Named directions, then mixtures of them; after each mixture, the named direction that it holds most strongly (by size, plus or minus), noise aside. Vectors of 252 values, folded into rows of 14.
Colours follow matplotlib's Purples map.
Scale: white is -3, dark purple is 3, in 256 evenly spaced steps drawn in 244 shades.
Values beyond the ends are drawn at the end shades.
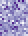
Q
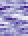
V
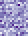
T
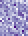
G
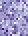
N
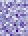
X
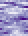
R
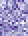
Q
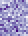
Q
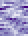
V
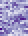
R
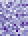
X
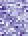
T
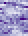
R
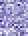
T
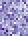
N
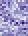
Q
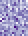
G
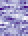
V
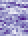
R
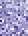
N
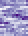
V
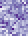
N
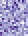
Q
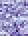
X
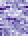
V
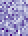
N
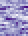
V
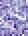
G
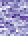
V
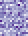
T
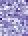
Q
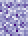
X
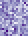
N
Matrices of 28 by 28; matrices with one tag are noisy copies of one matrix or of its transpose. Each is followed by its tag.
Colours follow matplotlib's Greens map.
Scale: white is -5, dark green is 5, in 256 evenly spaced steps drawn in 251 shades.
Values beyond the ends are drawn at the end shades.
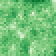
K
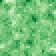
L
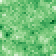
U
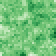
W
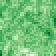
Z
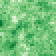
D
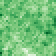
Z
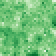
W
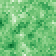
D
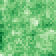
K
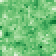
U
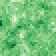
D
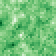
D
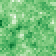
D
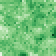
W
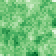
W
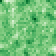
L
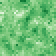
D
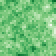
Z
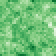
Z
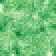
L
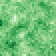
D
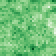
Z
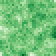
W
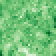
Z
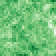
Z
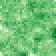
W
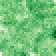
W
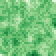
W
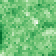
K
